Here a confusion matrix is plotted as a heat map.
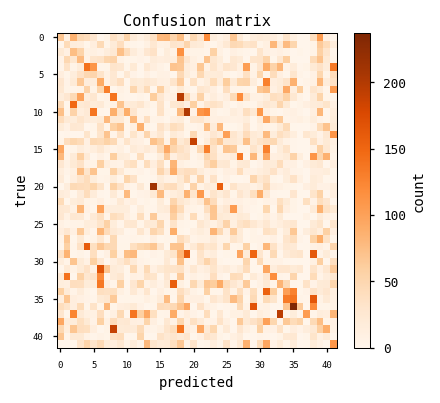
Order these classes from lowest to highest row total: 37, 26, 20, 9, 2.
2, 9, 26, 20, 37
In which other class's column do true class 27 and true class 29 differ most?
19
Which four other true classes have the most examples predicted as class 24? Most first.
20, 33, 12, 14
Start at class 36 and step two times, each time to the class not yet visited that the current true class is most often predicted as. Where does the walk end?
38
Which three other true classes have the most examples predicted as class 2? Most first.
9, 37, 0
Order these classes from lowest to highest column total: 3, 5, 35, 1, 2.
1, 5, 2, 35, 3
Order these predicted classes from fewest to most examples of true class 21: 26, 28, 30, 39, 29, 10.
26, 28, 29, 39, 10, 30
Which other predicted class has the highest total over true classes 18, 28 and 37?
17
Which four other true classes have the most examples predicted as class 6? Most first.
31, 33, 32, 23
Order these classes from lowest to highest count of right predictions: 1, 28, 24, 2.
24, 1, 28, 2
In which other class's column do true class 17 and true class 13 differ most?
41
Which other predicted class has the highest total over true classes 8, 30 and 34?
18
